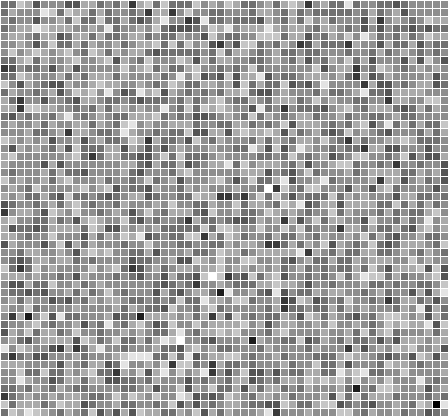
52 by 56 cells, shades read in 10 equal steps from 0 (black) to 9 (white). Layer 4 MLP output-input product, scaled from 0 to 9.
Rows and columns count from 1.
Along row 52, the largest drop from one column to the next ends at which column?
35
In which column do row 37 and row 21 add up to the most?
29
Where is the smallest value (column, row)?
55, 51
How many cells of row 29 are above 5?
24
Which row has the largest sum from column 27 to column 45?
4
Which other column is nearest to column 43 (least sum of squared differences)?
40
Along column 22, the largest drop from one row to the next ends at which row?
46
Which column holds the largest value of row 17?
16
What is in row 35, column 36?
3
